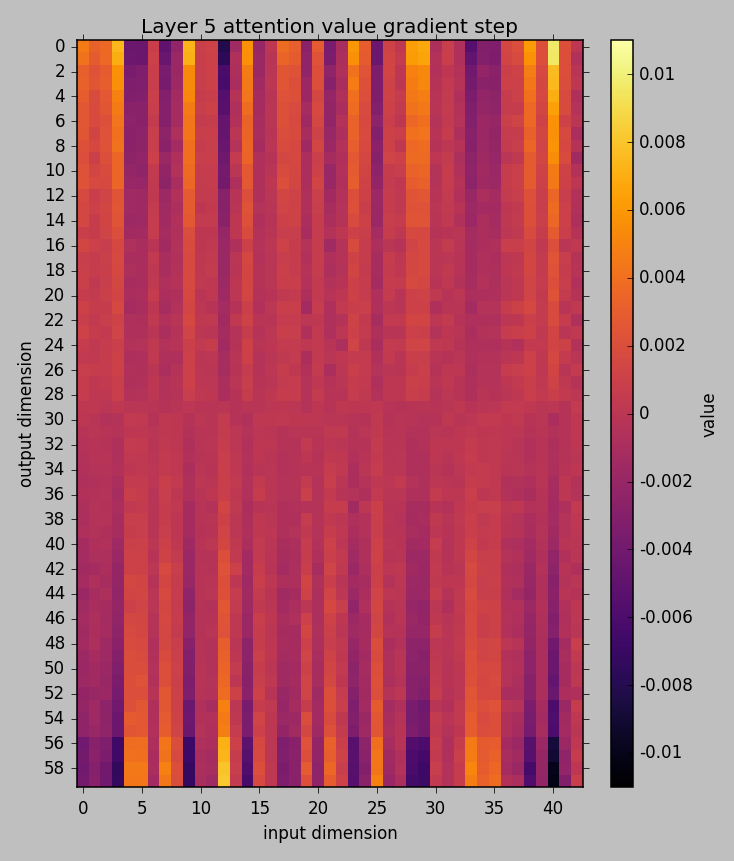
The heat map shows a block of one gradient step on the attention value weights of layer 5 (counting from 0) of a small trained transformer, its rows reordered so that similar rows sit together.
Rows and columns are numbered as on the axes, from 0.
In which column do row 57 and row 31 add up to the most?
12
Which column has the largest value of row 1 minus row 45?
40
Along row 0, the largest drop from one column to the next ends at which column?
4
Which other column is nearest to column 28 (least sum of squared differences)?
29
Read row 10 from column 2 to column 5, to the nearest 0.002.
0.002 0.004 -0.002 -0.002
